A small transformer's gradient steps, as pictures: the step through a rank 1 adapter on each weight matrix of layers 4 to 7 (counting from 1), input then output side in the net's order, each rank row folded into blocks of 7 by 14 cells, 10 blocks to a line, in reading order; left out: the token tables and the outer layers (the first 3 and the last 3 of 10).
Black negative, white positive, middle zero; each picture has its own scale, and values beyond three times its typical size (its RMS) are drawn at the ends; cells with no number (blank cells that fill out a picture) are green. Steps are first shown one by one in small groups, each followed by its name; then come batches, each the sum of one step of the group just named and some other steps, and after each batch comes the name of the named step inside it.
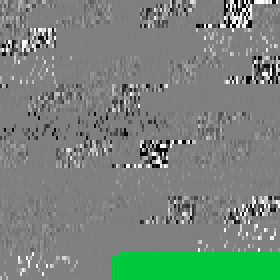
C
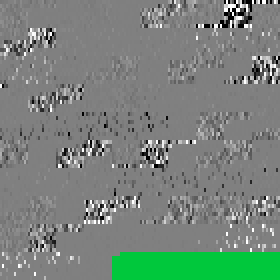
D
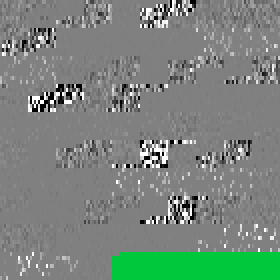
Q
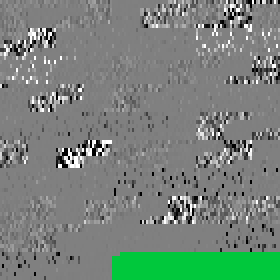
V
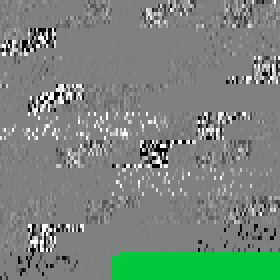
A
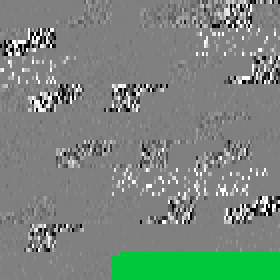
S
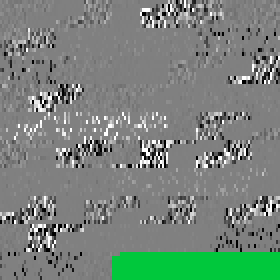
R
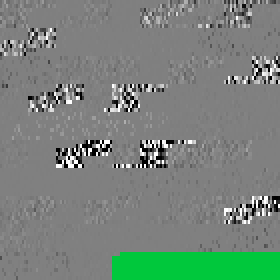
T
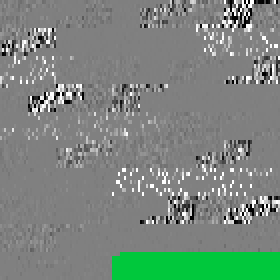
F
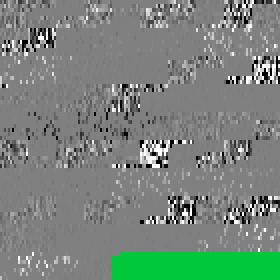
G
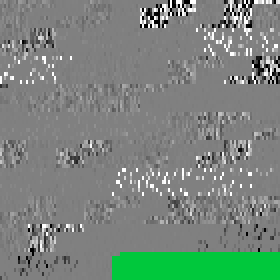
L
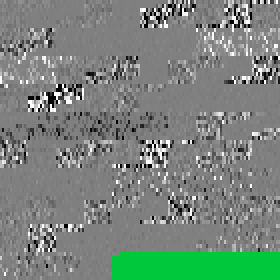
L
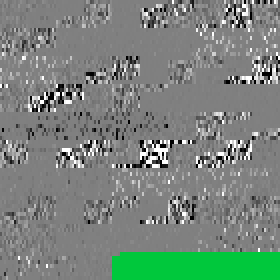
Q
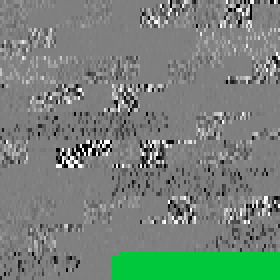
T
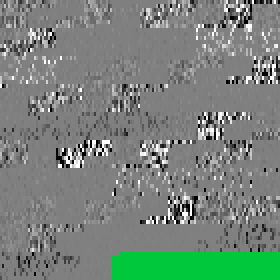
V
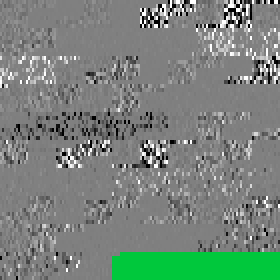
L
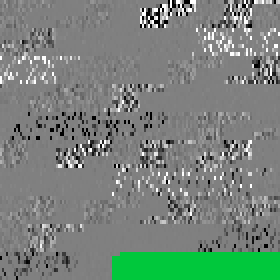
L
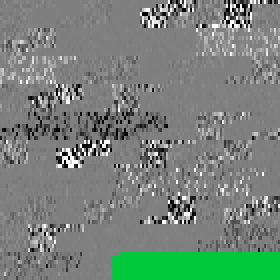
T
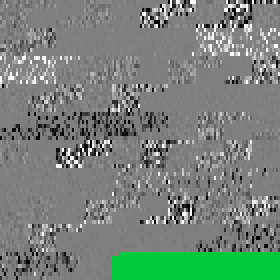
D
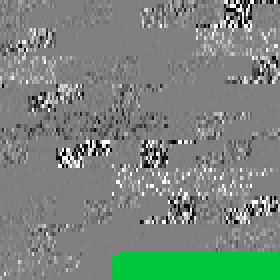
F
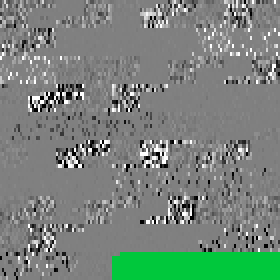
Q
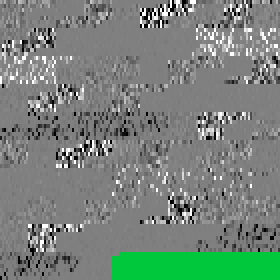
L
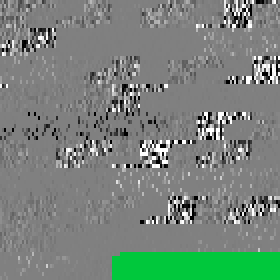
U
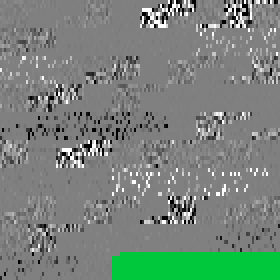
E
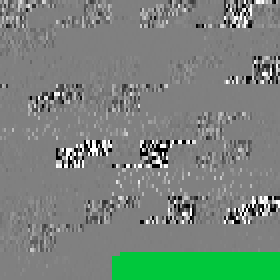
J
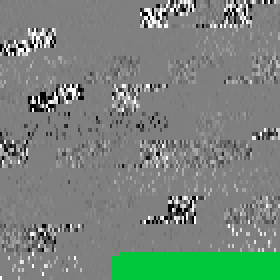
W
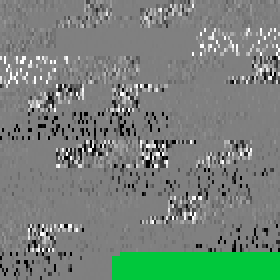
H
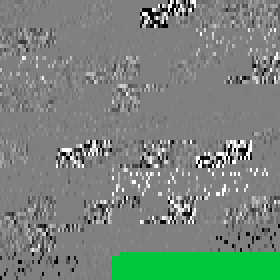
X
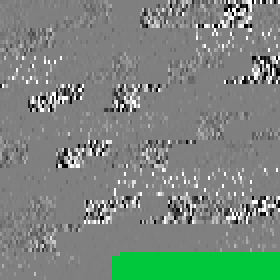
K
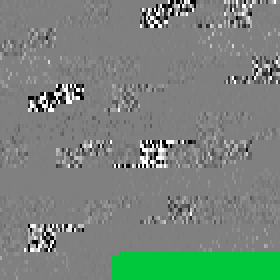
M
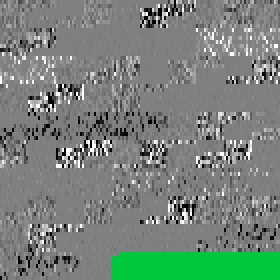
X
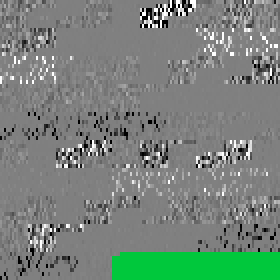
X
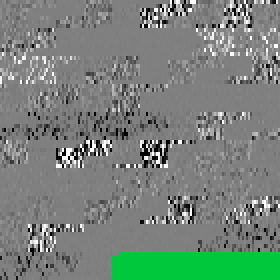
J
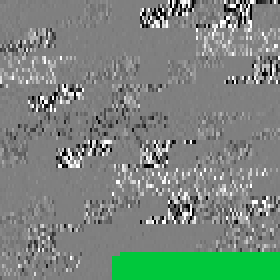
K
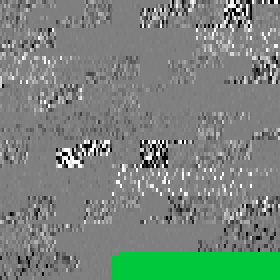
X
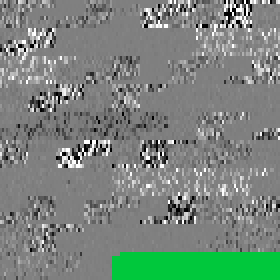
W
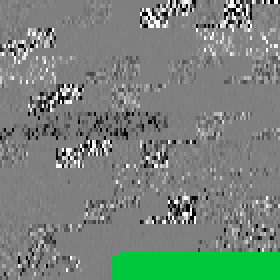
W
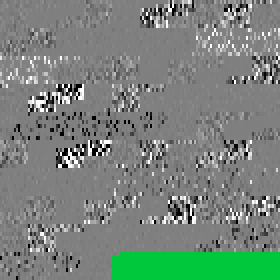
K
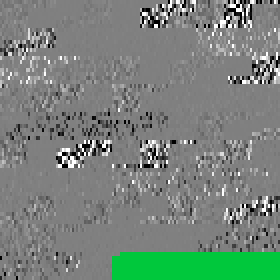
X
